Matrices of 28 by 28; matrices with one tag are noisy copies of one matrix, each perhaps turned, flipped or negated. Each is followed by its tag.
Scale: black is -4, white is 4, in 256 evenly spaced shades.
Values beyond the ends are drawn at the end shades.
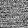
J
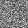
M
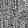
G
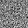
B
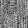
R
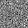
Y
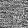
J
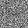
Y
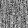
J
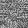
G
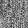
G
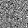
B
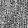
R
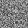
B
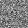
M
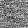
J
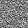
M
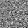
M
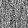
J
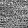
R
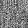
G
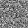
M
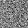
B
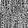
R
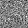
B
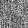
R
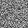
B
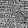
R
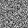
B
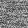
J
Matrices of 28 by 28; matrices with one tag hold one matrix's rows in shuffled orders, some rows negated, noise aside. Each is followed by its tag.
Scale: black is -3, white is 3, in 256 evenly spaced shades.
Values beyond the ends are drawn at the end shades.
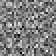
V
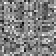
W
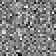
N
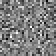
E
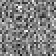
N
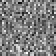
N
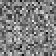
V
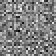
V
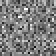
N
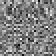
V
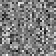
E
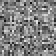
W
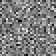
N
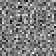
N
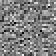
W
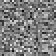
W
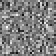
E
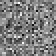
V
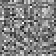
W
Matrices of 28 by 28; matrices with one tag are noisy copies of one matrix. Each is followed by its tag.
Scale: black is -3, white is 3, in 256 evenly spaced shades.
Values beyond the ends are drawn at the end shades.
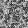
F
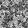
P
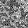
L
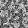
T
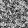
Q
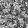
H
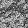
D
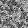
L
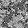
P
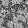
P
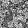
P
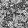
P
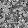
F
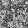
P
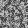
T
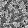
T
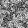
P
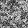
L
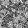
P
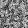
T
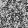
T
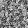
T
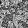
P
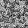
Q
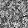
T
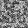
Q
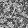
H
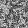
F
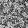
H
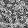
Q
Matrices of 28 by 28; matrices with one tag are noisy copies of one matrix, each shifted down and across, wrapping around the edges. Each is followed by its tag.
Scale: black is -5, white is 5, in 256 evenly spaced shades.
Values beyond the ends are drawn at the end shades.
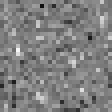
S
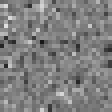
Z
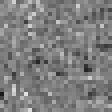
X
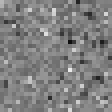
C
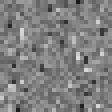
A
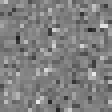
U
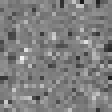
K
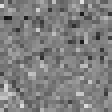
Z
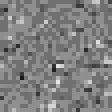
U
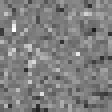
X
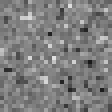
C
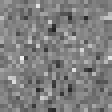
C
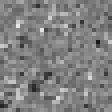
K
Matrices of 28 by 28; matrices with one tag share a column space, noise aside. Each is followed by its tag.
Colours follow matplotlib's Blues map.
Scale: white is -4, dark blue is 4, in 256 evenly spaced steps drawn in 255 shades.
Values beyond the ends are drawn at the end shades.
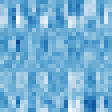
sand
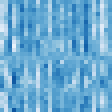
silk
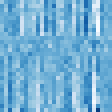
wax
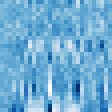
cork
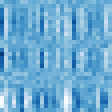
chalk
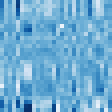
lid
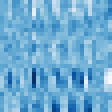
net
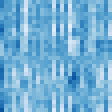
silk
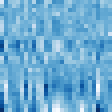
cork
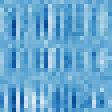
chalk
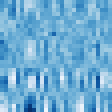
net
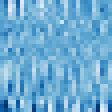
lid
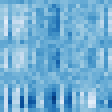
chalk
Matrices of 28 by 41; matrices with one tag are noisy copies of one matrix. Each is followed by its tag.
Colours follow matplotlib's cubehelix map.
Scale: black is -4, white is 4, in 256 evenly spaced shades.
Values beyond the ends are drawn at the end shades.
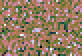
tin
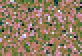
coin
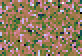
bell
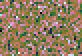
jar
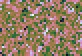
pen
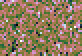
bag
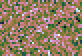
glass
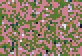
bag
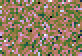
bell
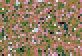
tin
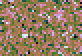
coin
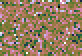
bell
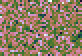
bell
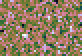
coin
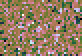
glass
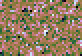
pen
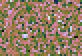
coin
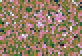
coin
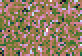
pen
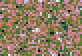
tin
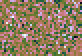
coin
